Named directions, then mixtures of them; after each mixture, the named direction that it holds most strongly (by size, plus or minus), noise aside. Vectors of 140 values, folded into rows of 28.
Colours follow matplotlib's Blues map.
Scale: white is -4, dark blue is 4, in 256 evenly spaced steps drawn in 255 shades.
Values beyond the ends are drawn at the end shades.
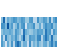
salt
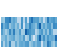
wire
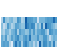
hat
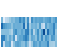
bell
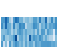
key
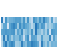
salt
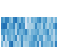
hat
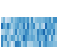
bell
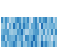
wire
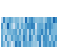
hat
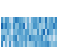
key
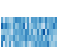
bell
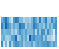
key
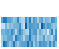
bell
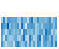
salt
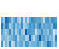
wire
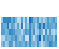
wire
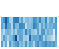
key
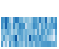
key
